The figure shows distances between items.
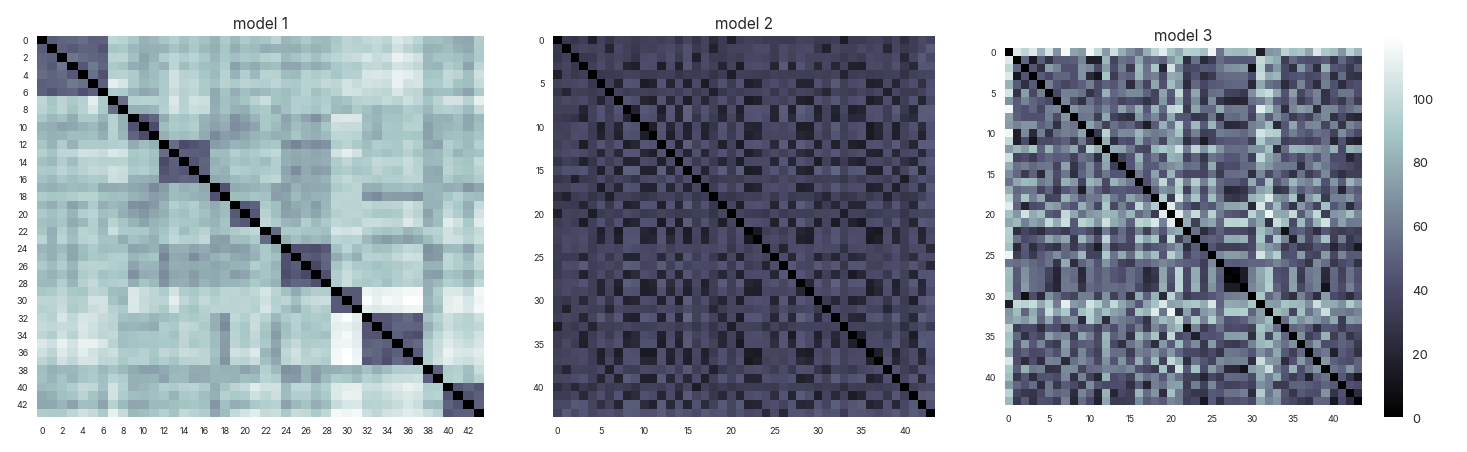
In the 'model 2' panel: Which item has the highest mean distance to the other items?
43
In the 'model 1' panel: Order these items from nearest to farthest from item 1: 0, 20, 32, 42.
0, 42, 20, 32
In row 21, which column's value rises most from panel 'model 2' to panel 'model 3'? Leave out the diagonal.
12
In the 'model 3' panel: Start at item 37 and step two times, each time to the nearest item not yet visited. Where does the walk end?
43
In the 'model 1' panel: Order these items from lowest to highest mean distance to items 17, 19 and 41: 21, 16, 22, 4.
21, 16, 4, 22
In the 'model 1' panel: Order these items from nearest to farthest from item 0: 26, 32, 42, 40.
42, 40, 26, 32
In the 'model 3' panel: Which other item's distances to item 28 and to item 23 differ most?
27
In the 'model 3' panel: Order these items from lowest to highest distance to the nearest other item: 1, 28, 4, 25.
28, 1, 4, 25
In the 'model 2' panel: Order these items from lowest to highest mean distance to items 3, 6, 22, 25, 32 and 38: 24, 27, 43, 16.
27, 16, 24, 43
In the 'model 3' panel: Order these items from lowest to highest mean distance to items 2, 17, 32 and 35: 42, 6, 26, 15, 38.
15, 42, 38, 26, 6
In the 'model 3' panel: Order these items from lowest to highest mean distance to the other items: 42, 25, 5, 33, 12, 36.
42, 36, 5, 25, 33, 12
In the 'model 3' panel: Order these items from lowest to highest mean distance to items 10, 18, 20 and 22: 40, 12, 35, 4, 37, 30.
40, 37, 4, 30, 35, 12
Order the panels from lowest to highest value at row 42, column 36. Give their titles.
model 2, model 3, model 1
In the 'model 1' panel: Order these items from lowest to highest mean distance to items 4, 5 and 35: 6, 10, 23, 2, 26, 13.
6, 2, 10, 23, 26, 13
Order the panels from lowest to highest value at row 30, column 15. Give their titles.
model 3, model 2, model 1
